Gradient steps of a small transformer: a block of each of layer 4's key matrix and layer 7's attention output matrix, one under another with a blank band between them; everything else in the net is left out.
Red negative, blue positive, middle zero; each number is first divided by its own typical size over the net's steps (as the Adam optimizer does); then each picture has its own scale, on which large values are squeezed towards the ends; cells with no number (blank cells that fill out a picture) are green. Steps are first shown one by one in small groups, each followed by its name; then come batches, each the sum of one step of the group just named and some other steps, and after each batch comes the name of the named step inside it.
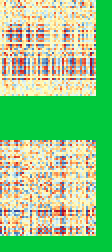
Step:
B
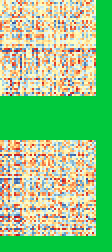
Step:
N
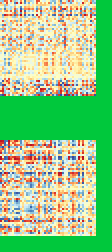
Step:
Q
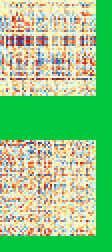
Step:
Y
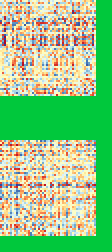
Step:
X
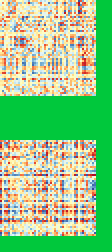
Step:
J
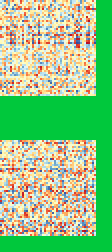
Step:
J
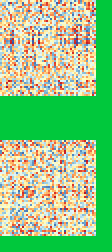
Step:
X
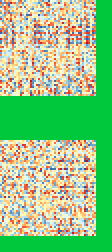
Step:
X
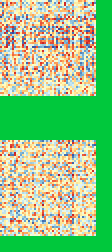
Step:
X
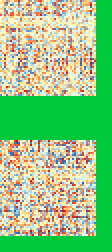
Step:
B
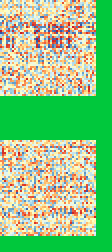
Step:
Y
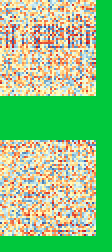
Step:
X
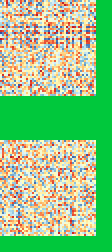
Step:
Q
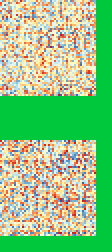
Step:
Q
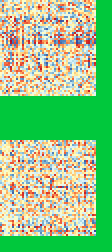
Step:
Y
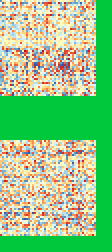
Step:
N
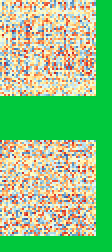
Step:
B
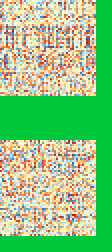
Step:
N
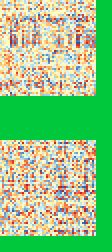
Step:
J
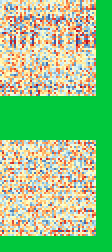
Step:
X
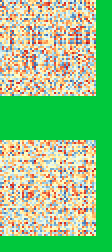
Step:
N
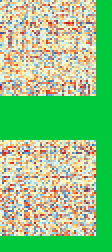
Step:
J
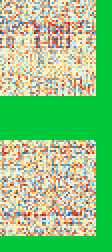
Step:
Y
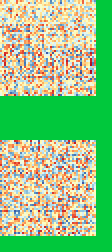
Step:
B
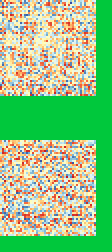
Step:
Q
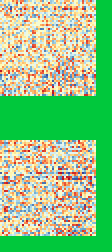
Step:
Q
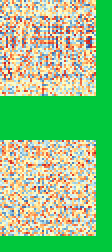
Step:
Y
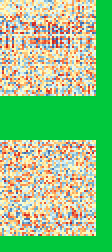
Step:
Y
